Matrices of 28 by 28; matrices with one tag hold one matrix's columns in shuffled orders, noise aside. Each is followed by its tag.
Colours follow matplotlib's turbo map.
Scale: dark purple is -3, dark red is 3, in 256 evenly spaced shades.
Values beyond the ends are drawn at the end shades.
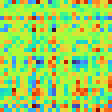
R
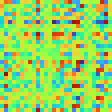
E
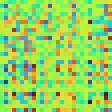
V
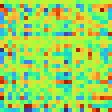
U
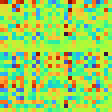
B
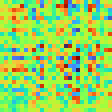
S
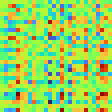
V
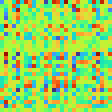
B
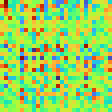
S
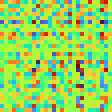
E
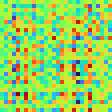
V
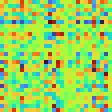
E
